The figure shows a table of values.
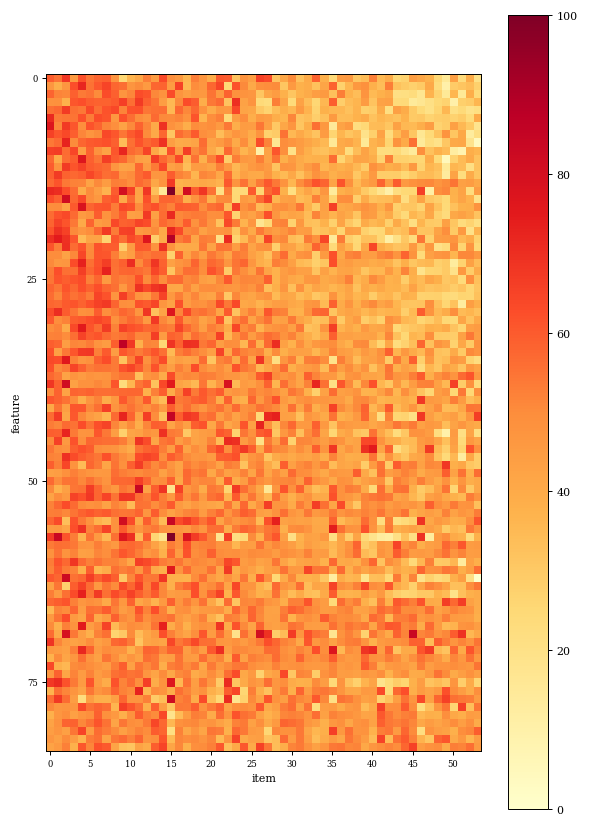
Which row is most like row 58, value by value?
59
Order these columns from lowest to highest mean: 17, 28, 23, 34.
34, 28, 23, 17
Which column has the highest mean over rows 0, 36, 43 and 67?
2
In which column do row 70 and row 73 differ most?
11
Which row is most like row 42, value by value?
55
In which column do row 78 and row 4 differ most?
51
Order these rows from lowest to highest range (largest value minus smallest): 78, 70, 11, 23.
70, 78, 11, 23
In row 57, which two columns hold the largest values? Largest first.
15, 1
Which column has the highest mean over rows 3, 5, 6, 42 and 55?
9
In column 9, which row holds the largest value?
33
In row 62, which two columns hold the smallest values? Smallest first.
53, 35
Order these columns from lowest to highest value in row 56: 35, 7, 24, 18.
18, 24, 7, 35
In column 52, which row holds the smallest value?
7
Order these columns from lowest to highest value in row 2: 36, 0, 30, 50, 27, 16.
30, 50, 27, 16, 36, 0
